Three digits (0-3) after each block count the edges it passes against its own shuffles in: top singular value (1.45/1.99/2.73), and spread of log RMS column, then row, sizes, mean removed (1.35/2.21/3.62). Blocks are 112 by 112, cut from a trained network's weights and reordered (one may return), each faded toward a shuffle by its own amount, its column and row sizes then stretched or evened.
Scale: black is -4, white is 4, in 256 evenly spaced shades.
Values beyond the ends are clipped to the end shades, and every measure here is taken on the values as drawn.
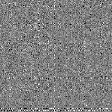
2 2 2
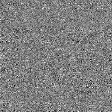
0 1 2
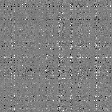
1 2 2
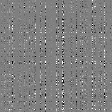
1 3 2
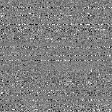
0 1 3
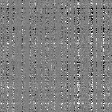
2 3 1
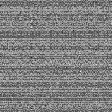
3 1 0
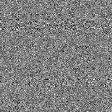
1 1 2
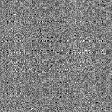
2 1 2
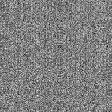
2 0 0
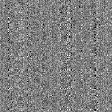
2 2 1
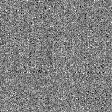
1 0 1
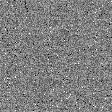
0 1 0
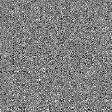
1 2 2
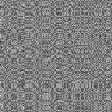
3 1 0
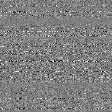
0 0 3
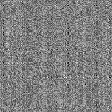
2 1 1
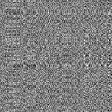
3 2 1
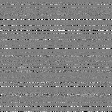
2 0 3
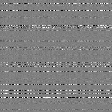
3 0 3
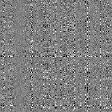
2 3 2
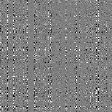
1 3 2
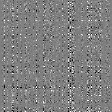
2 3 2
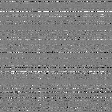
2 1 3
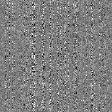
0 3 1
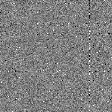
1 1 1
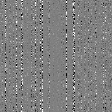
1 3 0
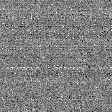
1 1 1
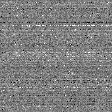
2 1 2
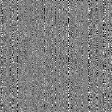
2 3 1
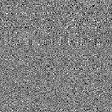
2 1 2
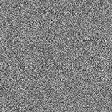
2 0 1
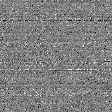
1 1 2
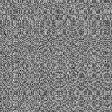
3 1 1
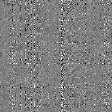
1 3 2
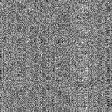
2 1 0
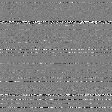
2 0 3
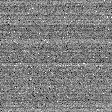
2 0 0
